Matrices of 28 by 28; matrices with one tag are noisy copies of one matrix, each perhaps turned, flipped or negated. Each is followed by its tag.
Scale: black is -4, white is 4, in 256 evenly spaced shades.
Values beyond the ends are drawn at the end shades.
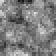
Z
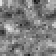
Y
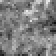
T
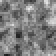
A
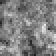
T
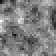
Z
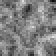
Y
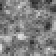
A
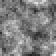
Z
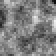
Z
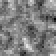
Y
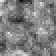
Z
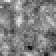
A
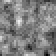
A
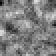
Y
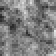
T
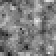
A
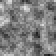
A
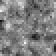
A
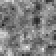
A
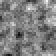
A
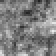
T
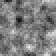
A
